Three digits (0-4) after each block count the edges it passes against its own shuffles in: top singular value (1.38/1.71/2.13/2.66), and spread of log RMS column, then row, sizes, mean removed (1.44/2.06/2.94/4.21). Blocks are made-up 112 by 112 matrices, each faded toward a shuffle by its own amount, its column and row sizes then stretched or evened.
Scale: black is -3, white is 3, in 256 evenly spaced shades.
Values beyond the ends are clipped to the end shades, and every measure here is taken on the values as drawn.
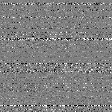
2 0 4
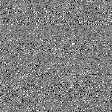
0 0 3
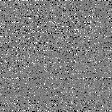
1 1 3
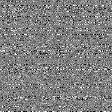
0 1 4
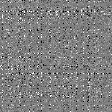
0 3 3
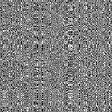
4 3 1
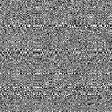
4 0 3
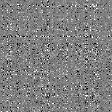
1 3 3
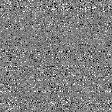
1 1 3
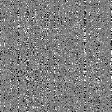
3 3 1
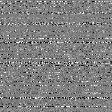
2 0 4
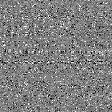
3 0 2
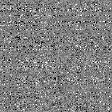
0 2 3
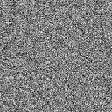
3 0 0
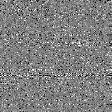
3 0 3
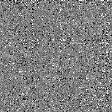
1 2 2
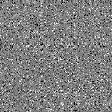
3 1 1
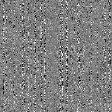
1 4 0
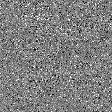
1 0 1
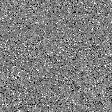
0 0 1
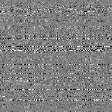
3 1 4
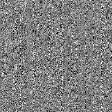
0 3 0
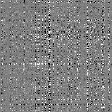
3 4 3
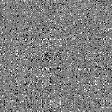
3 2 2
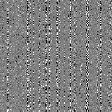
4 4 0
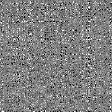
2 3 2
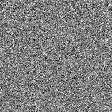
1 0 0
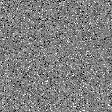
1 1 1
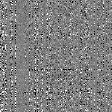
0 4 2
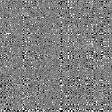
4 3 3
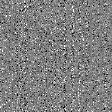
0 3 1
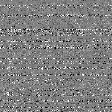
2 1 4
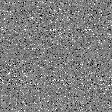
0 0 2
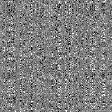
3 3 0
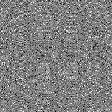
3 0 0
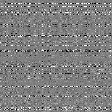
4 2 4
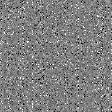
0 3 1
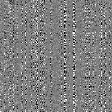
4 4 2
